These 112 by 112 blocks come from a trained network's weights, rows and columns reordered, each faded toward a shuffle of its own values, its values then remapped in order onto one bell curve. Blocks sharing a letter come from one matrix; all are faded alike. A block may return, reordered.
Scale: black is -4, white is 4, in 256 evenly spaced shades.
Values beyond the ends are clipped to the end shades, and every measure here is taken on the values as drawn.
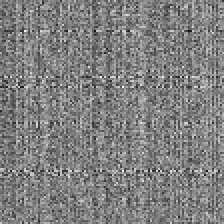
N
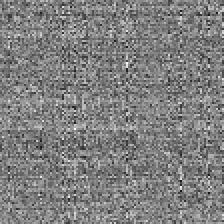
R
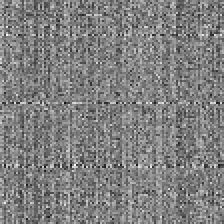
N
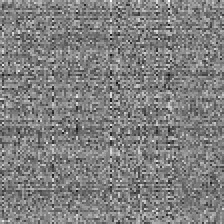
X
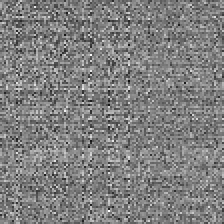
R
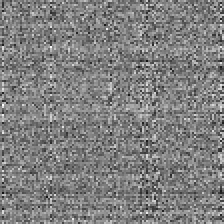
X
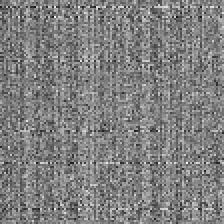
N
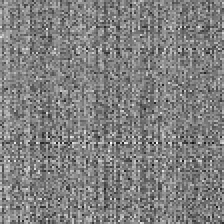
N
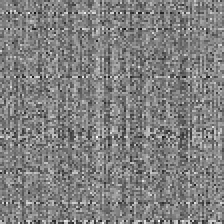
N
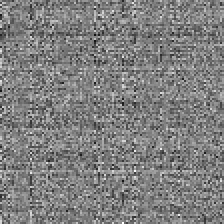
R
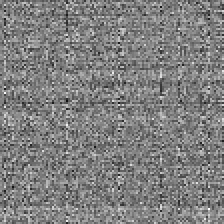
R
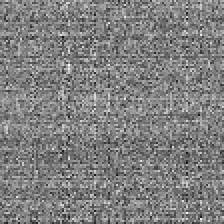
R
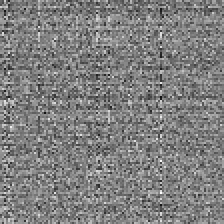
X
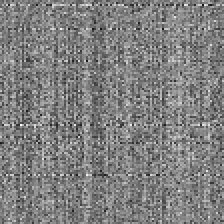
N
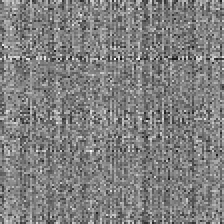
N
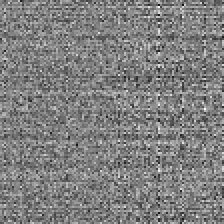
X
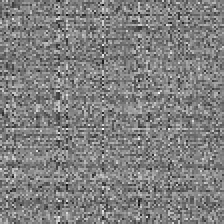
R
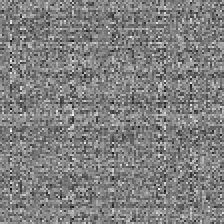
R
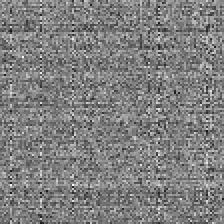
X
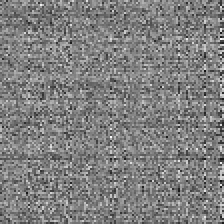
R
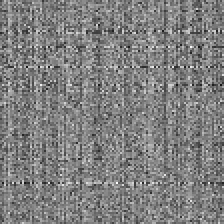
N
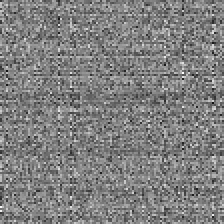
R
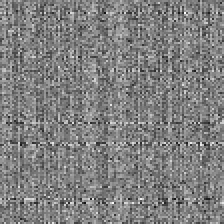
N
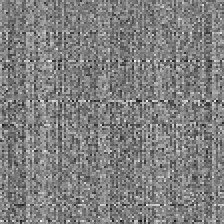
N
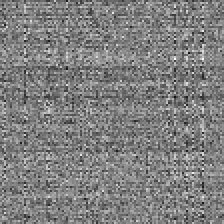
X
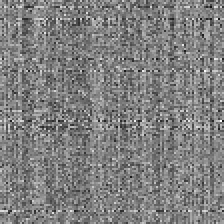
N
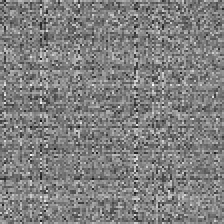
R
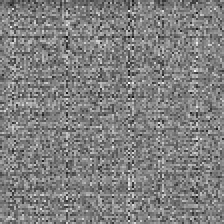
R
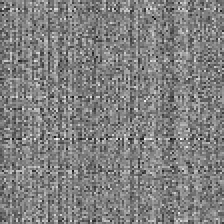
N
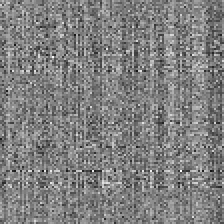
N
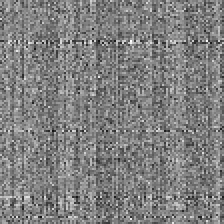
N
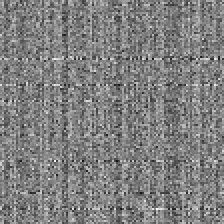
N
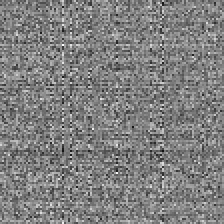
R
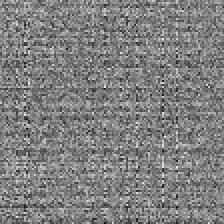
X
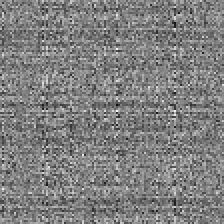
X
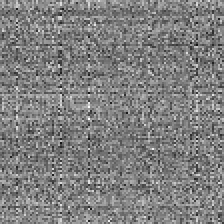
X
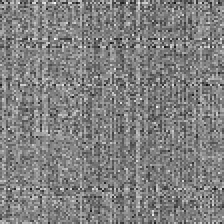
N
